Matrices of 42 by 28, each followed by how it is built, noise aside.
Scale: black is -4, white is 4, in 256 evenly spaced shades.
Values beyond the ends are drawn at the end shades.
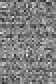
blocks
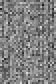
blocks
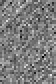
Hankel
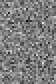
repeating rows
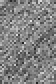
Hankel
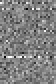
uneven rows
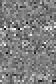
uneven rows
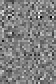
low rank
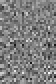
low rank
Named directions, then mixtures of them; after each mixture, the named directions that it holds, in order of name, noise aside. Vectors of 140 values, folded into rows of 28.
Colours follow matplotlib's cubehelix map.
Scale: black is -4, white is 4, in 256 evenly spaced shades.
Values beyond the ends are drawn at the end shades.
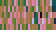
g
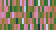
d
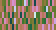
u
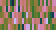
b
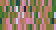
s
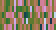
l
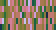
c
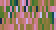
g, s, u.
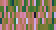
c, s, u.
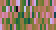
c, s.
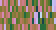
g.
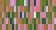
u.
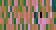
g.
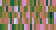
b, s, u.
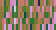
d, l, u.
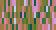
u.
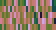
g.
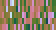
b.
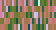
b, d, g.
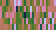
l, s.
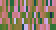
b, d, u.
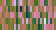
b, d, l.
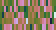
l, s.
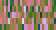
b, d, g.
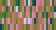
c, s.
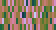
c, g.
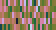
c, d.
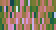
b, s, u.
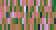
d, g.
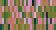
c.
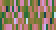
l, s.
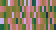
c.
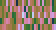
b, s.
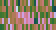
c, g, s.
